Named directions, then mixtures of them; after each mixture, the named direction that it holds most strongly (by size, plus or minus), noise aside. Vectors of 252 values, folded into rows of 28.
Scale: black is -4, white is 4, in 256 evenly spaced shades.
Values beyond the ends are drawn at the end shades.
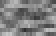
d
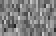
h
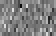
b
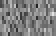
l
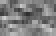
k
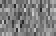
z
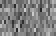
z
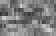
k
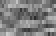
d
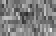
k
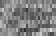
d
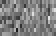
z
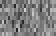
z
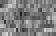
d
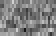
d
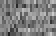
l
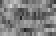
d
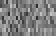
l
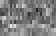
k
